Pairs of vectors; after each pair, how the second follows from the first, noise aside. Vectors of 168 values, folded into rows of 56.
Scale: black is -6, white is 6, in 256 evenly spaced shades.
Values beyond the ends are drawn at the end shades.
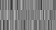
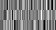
reversed, scaled up.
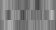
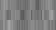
shrunk.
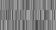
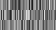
reversed, scaled up.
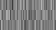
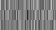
shuffled.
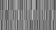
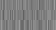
reversed, negated, shrunk.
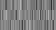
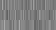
reversed, negated, shrunk.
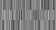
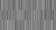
reversed, negated, shrunk.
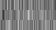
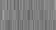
negated, shrunk.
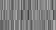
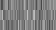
reversed, negated.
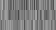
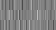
reversed, negated, partly zeroed.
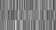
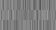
reversed, negated, shrunk.
